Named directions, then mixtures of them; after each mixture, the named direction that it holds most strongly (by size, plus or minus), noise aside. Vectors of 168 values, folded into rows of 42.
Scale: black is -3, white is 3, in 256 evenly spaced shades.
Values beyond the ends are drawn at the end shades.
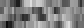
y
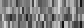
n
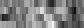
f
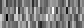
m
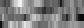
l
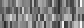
n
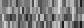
n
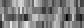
l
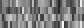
n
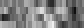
f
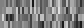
n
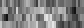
f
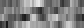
y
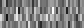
m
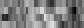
f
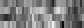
f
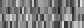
n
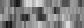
y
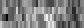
f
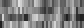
l
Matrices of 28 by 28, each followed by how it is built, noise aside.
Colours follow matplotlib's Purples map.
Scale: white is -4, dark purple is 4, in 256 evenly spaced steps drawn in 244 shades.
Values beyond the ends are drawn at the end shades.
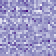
low rank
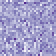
low rank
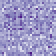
low rank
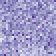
smooth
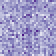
blocks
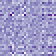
low rank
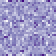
low rank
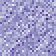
Hankel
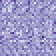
repeating columns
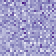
low rank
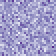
repeating rows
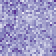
smooth
